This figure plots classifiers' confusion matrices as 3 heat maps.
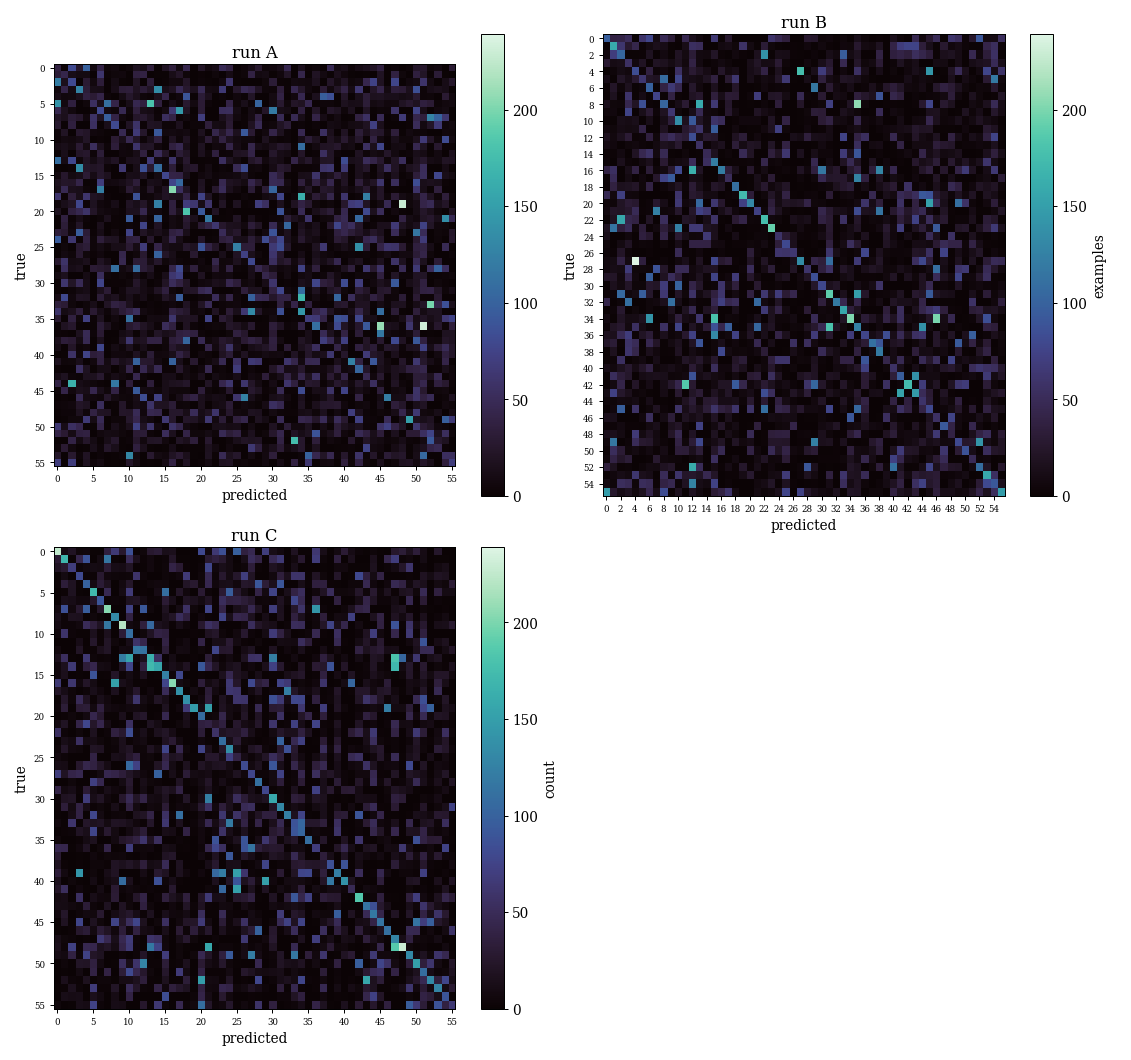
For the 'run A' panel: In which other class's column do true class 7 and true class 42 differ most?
52
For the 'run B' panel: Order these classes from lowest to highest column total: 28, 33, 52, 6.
28, 52, 33, 6
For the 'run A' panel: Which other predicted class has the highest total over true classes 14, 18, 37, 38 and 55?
40
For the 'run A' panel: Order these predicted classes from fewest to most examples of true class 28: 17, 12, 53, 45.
12, 45, 17, 53
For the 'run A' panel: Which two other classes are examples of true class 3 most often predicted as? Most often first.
14, 50
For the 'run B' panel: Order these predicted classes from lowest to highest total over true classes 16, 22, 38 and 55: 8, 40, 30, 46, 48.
48, 46, 40, 8, 30
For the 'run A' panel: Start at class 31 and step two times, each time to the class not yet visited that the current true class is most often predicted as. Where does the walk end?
27
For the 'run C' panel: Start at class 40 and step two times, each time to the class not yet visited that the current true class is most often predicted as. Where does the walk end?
36
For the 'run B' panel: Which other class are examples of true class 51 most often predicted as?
40
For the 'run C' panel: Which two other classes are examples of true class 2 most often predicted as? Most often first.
21, 49
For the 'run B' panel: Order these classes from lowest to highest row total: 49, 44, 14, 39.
44, 14, 39, 49
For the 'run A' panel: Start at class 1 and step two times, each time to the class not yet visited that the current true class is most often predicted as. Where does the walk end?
17
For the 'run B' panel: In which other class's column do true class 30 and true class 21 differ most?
7
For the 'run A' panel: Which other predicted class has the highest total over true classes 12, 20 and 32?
34
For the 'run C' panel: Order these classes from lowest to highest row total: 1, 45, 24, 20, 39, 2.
2, 20, 24, 1, 39, 45
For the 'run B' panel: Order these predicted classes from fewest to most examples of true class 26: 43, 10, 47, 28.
28, 43, 10, 47
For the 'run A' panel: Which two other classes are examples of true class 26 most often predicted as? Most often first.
14, 30
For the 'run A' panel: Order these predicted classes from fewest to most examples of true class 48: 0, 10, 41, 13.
0, 10, 13, 41
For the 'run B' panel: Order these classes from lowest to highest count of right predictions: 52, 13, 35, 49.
13, 49, 52, 35
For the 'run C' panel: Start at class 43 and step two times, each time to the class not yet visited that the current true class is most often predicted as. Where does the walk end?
39
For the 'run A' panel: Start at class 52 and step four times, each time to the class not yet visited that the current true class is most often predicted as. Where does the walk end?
51
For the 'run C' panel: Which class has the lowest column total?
19
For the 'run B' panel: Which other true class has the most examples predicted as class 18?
42
